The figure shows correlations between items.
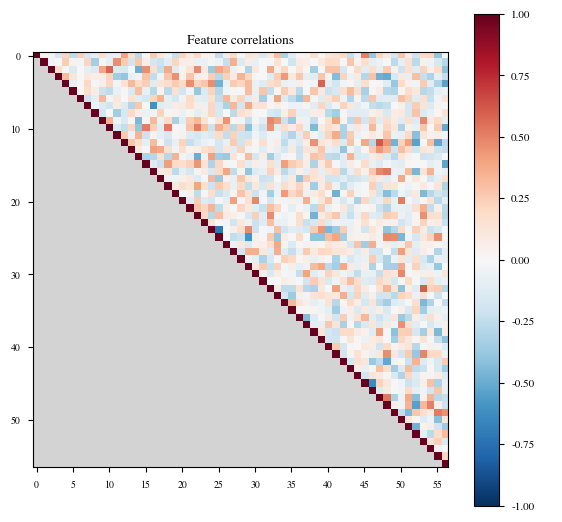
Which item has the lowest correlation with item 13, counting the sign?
42
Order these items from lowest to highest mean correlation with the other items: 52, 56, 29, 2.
56, 52, 29, 2
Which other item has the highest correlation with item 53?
32
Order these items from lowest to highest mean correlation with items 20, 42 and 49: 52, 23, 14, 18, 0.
14, 23, 18, 0, 52
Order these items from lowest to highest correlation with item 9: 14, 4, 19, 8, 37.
14, 19, 8, 37, 4
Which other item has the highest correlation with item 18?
10
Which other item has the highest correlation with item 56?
49
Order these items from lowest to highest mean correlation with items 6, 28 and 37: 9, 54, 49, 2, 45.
54, 45, 49, 2, 9
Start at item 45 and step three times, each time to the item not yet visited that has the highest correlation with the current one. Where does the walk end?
47
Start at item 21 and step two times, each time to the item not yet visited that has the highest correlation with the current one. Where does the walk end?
39
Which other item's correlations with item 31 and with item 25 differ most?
29
